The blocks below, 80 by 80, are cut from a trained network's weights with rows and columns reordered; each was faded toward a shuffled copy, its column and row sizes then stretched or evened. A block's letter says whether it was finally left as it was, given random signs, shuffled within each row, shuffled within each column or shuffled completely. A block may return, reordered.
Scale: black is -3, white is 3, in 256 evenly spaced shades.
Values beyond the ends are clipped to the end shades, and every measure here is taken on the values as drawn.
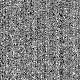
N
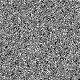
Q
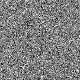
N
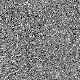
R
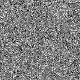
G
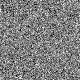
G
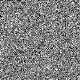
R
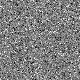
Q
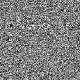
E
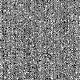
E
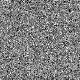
N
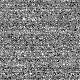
G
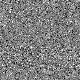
G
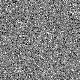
Q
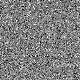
G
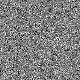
R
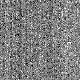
E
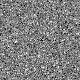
G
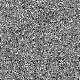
N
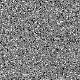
R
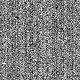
N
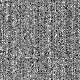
E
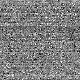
E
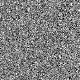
N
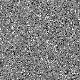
N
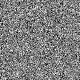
N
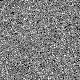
Q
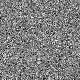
Q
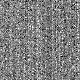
N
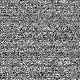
E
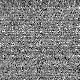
E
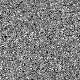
G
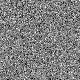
Q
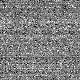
G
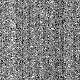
E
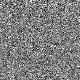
R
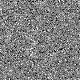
G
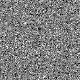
R
